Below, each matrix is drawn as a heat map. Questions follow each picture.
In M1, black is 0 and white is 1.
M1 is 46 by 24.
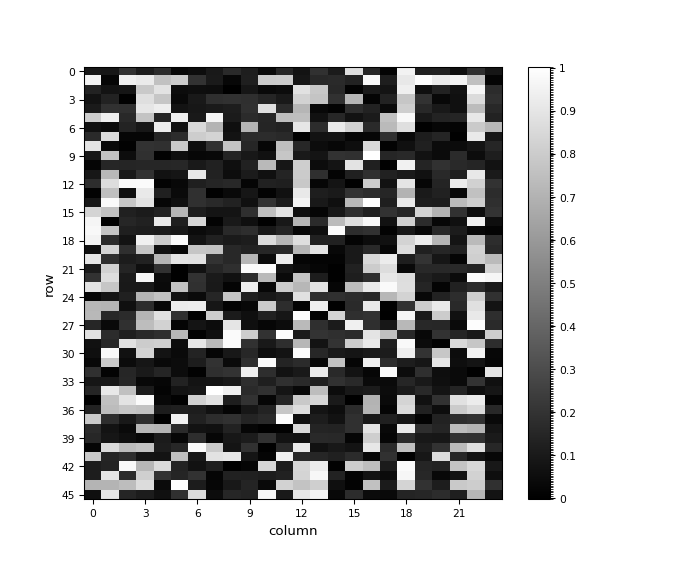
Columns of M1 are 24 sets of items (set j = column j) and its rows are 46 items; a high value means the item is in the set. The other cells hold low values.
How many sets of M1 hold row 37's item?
3
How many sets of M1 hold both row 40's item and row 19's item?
7
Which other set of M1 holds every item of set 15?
18
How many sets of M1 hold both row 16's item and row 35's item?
5
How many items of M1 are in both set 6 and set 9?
2
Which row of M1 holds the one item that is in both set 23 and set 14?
6
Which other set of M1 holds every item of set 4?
22
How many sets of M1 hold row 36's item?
9
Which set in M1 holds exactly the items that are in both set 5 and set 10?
19
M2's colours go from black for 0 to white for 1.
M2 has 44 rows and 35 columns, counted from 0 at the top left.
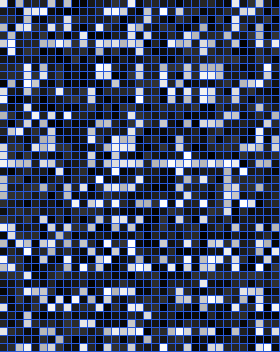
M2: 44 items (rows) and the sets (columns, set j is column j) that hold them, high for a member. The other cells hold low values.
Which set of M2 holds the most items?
32
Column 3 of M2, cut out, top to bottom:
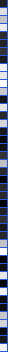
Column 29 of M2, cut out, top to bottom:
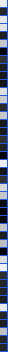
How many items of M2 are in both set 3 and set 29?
5
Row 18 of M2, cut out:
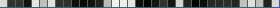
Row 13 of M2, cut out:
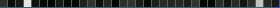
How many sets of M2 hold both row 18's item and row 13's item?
1
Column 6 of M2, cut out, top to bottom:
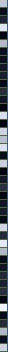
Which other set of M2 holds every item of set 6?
16
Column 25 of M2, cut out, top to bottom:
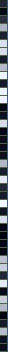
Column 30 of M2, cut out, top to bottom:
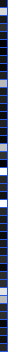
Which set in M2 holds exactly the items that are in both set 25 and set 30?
9
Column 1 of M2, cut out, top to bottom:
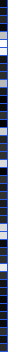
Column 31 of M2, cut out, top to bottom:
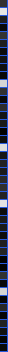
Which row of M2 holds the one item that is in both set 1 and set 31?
10
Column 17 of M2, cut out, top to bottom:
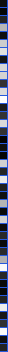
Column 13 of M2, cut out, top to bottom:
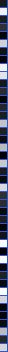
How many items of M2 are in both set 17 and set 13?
7
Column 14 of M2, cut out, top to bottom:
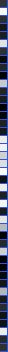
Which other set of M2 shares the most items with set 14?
22
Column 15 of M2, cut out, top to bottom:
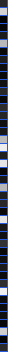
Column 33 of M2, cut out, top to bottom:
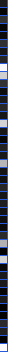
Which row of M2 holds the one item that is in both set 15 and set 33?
20
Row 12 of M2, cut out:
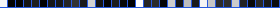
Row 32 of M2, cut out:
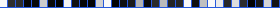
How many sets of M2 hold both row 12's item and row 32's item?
6
